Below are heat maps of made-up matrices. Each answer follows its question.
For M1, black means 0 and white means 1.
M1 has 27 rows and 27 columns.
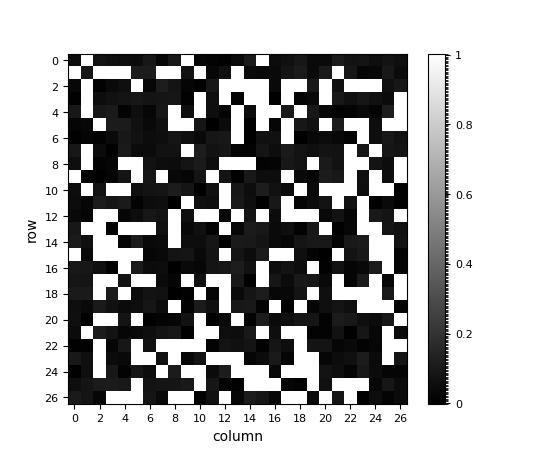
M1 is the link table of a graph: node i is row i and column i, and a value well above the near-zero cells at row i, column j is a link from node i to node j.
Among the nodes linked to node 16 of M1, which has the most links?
node 15
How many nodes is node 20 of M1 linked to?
6
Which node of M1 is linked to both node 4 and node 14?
node 8
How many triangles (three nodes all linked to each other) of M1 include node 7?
2
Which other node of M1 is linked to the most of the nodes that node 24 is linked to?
node 12
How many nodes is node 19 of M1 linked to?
7
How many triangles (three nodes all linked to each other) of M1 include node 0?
0
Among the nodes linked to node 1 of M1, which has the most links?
node 2
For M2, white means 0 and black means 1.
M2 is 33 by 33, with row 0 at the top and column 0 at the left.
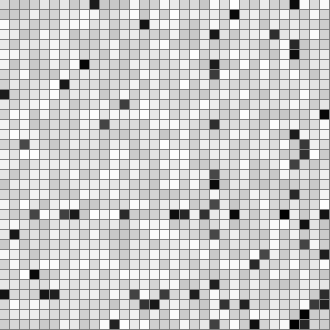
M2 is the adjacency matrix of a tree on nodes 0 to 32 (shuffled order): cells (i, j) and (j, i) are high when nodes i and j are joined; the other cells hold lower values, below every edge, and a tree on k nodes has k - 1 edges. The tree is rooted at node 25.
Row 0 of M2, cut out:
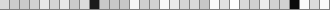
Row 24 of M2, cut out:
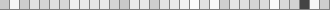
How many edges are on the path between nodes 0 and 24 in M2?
4
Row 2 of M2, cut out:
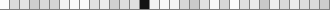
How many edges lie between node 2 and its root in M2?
4
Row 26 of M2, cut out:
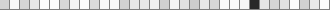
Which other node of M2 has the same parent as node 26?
32
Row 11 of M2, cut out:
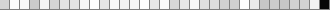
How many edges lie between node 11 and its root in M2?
2
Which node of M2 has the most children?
21
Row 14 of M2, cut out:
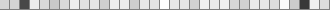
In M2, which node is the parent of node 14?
30
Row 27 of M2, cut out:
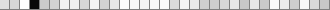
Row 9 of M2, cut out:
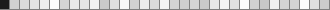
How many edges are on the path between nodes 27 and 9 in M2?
6
